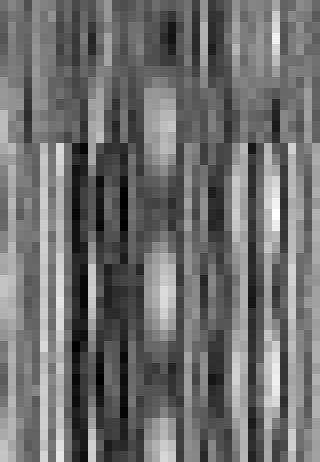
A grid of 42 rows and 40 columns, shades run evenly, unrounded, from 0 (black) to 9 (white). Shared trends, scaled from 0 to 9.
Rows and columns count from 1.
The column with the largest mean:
6
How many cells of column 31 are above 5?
29
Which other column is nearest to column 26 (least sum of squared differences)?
33
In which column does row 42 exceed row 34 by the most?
22
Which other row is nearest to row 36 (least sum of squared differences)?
21
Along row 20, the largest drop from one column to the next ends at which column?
36
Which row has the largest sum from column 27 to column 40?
20
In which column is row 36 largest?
35
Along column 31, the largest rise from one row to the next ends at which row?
14
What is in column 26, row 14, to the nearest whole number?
2
